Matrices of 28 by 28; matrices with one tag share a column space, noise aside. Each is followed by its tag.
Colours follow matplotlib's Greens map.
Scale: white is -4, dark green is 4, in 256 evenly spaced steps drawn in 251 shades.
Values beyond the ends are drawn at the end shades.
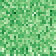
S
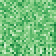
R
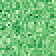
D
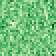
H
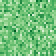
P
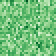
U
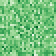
U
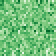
P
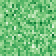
D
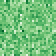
P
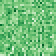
S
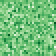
D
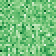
R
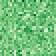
P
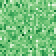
P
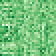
R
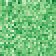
U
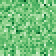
P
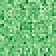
H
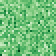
S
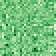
R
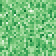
D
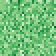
P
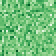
P
